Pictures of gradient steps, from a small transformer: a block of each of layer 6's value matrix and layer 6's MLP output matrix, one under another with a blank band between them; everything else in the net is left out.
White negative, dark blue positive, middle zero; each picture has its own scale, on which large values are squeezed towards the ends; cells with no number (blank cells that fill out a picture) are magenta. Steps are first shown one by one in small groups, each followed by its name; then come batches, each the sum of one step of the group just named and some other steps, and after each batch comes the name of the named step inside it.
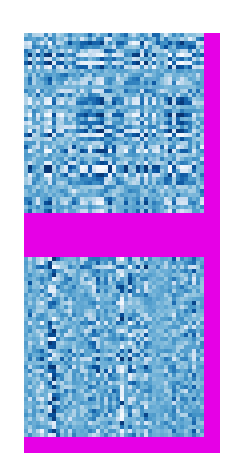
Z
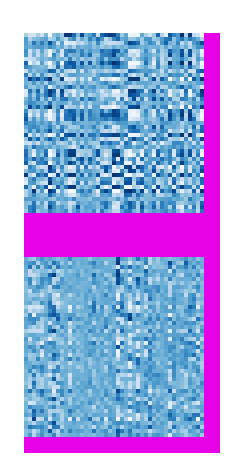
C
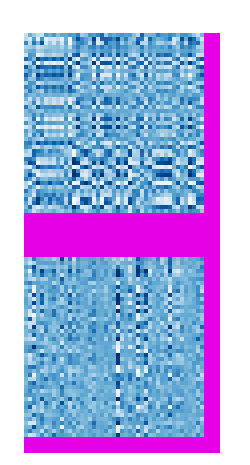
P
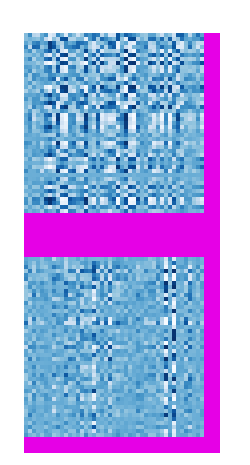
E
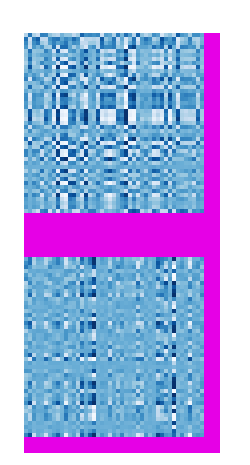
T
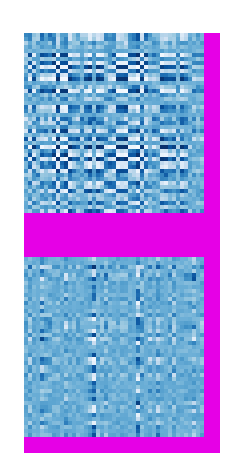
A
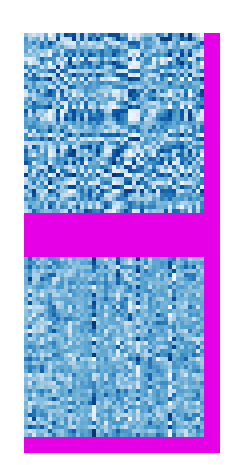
C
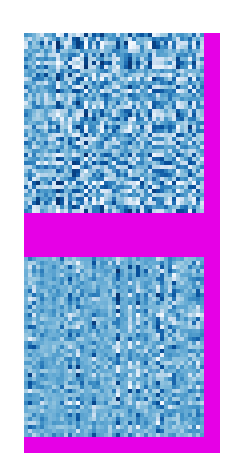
P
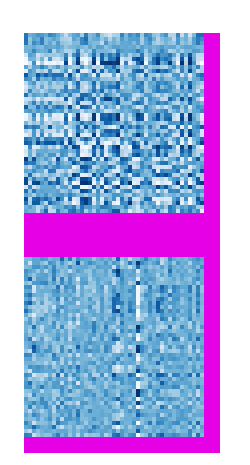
P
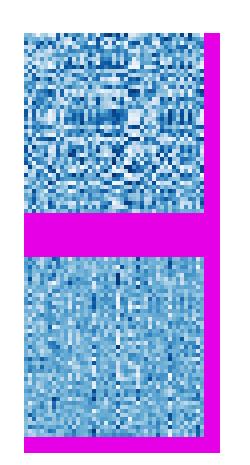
C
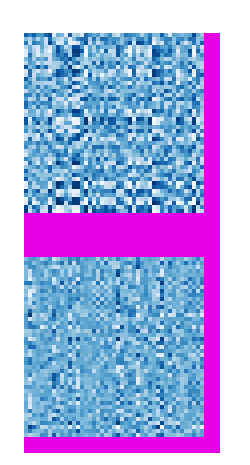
P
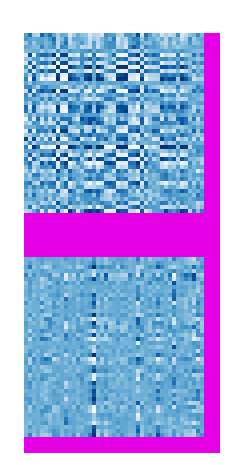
A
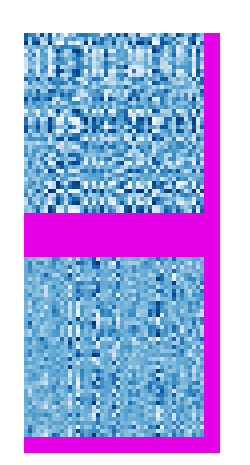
T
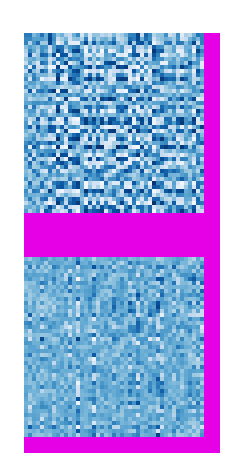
A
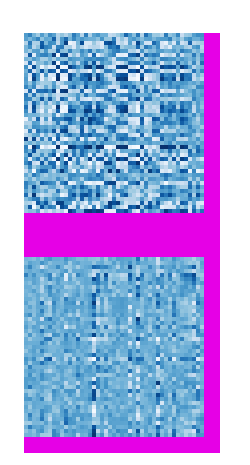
A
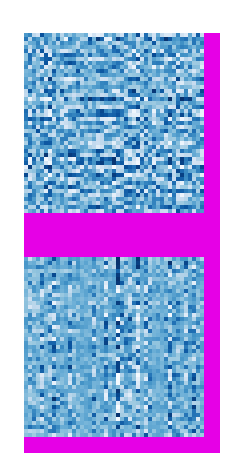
C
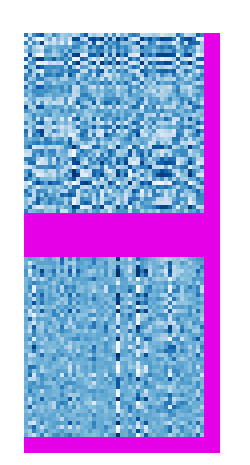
P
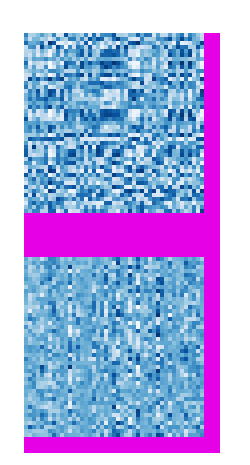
C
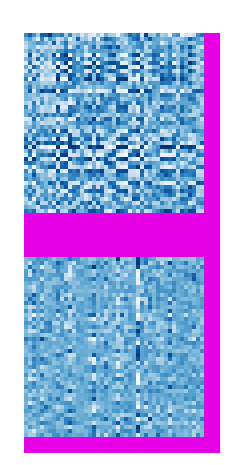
A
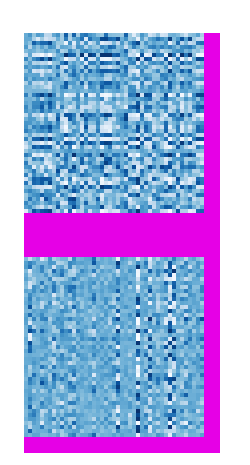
E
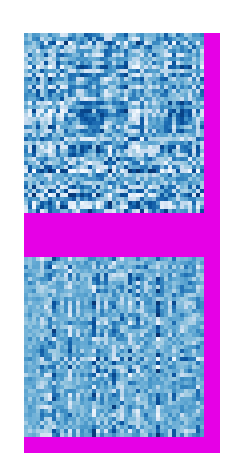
Z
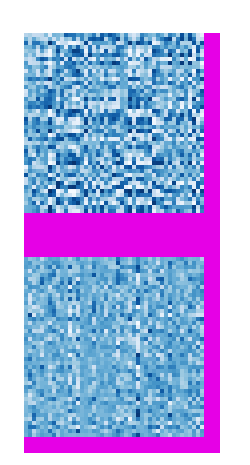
C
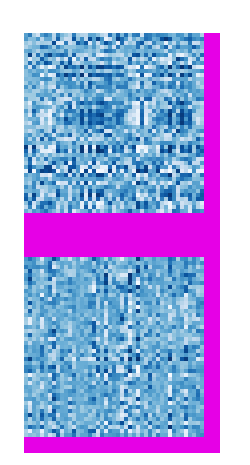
Z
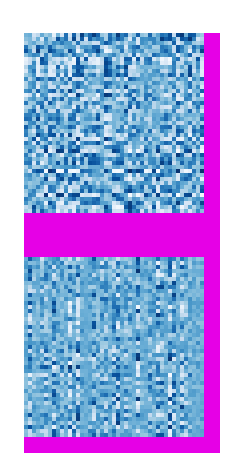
T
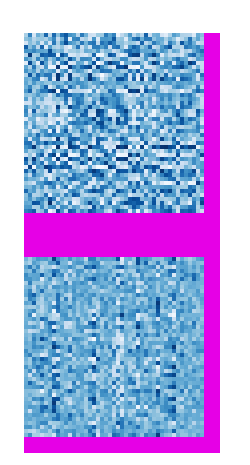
A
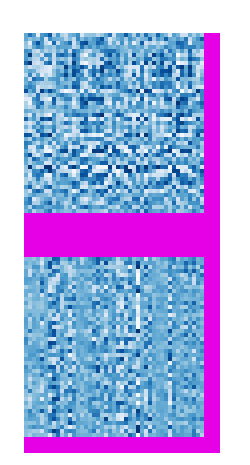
Z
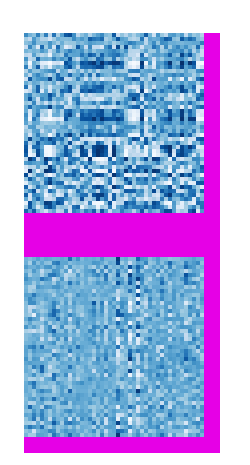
C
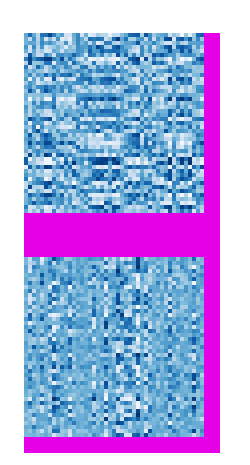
P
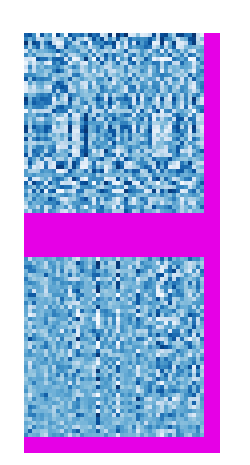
E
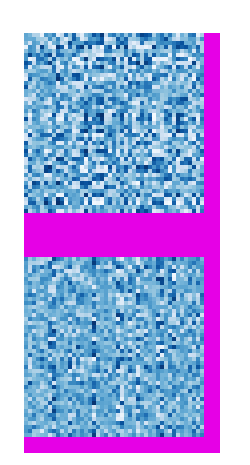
Z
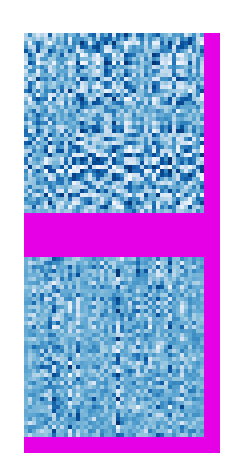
P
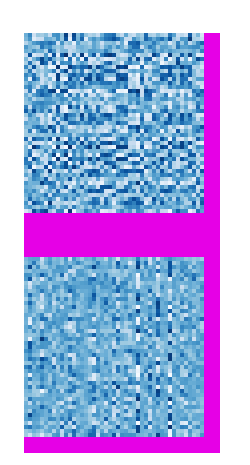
A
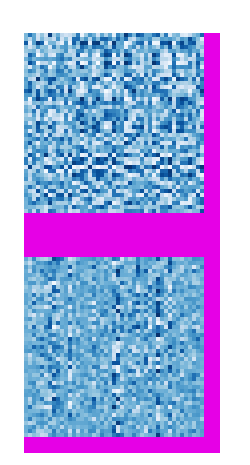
P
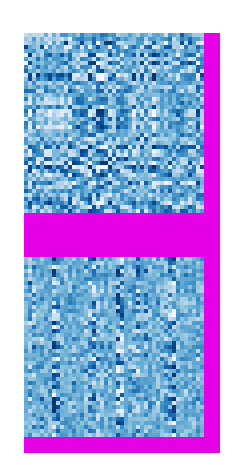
P
